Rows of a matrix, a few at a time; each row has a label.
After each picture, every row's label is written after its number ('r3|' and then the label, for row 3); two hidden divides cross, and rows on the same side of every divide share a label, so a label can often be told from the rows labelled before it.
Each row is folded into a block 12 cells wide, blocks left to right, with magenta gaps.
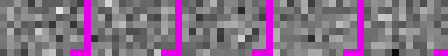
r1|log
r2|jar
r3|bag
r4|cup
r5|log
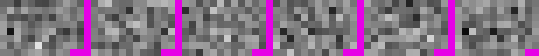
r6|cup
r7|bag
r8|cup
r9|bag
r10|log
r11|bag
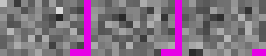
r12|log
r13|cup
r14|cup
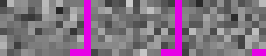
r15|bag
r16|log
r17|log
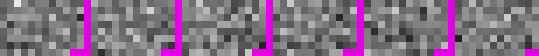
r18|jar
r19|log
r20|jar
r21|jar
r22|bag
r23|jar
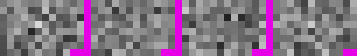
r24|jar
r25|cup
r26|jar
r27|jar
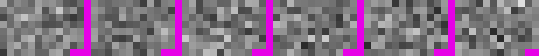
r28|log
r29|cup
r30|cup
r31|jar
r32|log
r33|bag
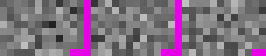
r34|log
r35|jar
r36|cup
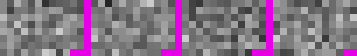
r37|log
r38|cup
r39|cup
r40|cup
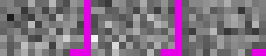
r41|cup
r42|cup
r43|bag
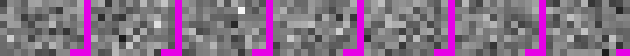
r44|bag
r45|cup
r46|log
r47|jar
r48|jar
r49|jar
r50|log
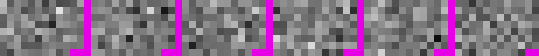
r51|log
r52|log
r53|bag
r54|cup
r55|jar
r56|cup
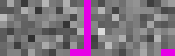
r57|bag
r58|log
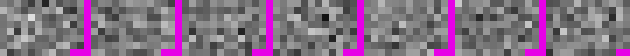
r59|log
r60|bag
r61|bag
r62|log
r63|jar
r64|bag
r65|bag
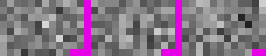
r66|bag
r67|jar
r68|jar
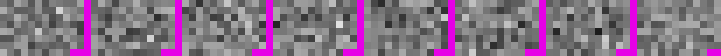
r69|log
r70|bag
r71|cup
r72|cup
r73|cup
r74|jar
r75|bag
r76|jar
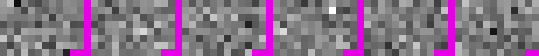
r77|cup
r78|cup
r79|jar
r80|log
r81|jar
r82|bag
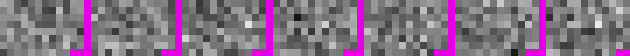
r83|log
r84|cup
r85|cup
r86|bag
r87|cup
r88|bag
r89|bag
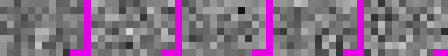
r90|cup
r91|log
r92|bag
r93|bag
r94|cup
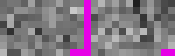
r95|bag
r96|log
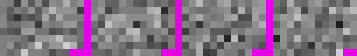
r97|cup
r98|log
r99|jar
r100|jar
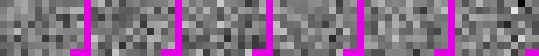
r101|jar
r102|cup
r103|jar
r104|log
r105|bag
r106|log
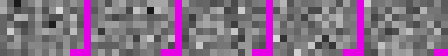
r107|log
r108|bag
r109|log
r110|cup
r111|log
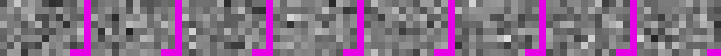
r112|jar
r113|bag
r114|log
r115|log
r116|bag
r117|jar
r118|cup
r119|cup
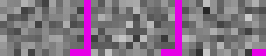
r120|cup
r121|jar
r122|cup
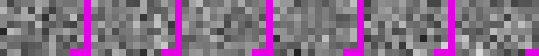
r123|jar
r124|cup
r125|jar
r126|jar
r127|jar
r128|cup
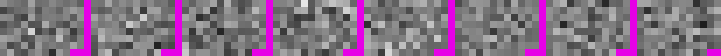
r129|bag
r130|jar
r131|bag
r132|bag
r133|cup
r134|jar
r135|jar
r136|jar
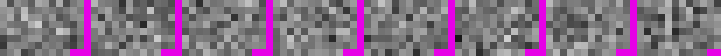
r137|jar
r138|log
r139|cup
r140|log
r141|jar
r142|jar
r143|cup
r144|bag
